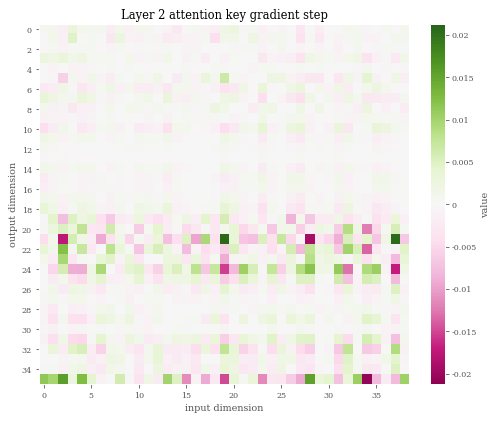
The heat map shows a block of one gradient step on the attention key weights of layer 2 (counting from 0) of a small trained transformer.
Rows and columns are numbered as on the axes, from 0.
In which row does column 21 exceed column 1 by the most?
24
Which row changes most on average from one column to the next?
21
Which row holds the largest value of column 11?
22
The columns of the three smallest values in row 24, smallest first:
37, 19, 32
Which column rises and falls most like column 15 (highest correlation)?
34
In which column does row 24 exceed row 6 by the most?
28
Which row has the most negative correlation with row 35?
9
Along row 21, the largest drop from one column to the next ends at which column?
38
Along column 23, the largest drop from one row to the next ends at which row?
35
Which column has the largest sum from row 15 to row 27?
4
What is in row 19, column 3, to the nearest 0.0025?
0.005
